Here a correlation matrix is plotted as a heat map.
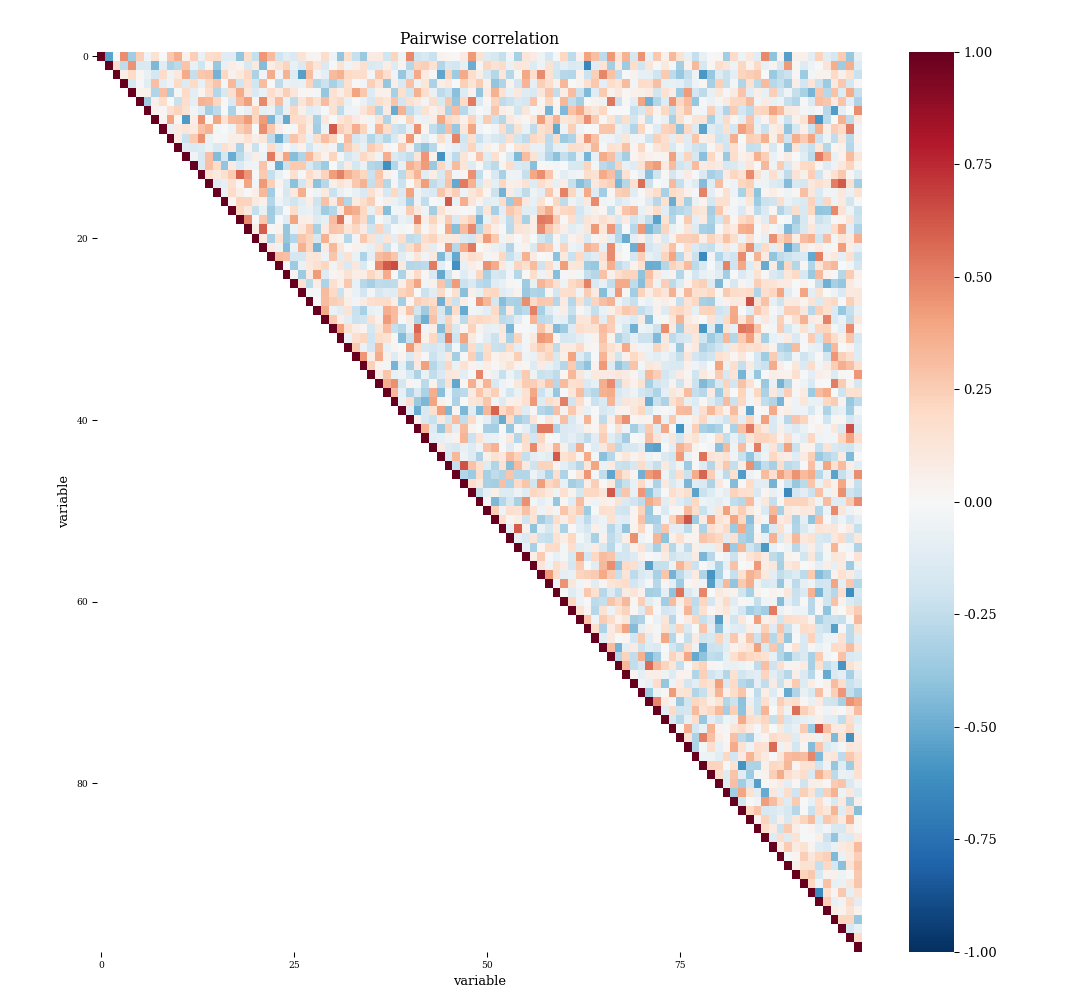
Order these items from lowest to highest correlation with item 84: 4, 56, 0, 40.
4, 56, 0, 40
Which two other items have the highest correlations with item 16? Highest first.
45, 64
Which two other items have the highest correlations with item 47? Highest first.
45, 14
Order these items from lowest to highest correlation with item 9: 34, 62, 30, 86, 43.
34, 43, 62, 30, 86
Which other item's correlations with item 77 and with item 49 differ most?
35
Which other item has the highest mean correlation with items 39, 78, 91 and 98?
46
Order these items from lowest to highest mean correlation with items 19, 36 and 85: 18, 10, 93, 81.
93, 10, 81, 18
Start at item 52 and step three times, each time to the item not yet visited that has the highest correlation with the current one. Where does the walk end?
23
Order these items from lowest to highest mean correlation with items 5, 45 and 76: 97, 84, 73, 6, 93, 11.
6, 73, 97, 11, 93, 84
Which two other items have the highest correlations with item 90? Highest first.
72, 46
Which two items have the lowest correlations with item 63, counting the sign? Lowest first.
1, 95
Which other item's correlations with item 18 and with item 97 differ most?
59
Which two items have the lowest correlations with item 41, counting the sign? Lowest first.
75, 39
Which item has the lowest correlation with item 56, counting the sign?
71
